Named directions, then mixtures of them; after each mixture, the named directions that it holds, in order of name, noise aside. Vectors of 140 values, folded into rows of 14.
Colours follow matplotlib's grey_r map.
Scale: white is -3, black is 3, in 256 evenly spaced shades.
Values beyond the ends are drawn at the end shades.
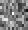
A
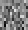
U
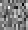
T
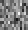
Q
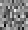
T, U.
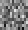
T, U.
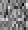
A, T.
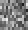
A, T.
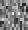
A, Q.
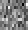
A, T.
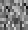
Q, U.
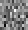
T, U.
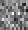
A, Q.
